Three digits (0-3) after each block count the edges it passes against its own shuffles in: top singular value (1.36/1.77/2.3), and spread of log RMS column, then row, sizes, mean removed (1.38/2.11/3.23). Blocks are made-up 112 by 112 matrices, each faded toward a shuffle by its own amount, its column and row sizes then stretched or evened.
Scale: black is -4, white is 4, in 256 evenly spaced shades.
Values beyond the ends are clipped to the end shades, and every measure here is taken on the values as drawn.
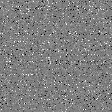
0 0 2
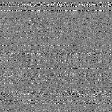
3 1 3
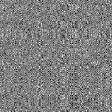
3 2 1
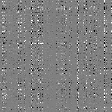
3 3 2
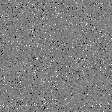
0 1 1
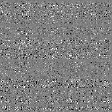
0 2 3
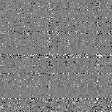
2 2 3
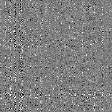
2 3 2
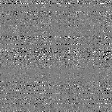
1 2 3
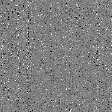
0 2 0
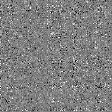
1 2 2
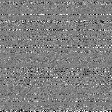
2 1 3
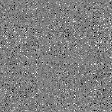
2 2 2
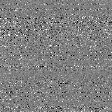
0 1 3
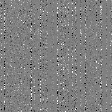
1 3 0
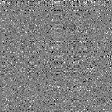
3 1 2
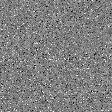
0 0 1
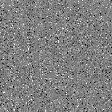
2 1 0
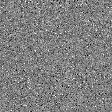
0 0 1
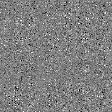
0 2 1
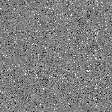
1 1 1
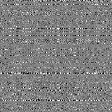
3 0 3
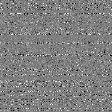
2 0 3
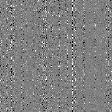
3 3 1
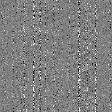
2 3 0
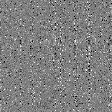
2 2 0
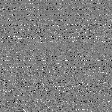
0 0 3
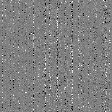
1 3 0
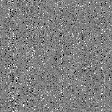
2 2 0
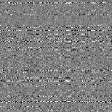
3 0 3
